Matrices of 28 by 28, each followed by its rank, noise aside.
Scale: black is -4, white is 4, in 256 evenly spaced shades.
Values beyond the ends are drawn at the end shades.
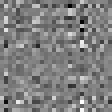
three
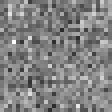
six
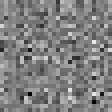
five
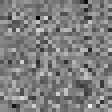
six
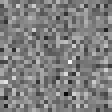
six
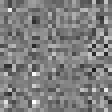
four
